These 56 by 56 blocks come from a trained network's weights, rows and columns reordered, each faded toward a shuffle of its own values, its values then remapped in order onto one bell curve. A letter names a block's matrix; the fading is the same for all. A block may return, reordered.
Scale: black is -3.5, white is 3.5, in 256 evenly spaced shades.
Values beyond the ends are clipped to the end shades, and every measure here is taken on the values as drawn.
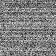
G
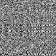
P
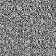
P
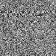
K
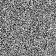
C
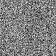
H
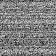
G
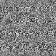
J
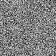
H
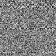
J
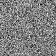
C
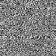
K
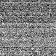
G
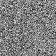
H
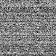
G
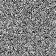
H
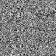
J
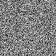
H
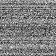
G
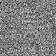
J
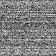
G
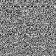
P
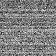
G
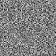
J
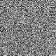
J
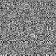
K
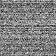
G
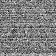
G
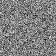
C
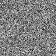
H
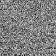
J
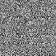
K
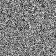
H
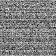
G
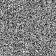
H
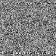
J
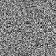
J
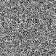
K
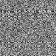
P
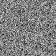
H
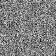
C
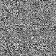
K
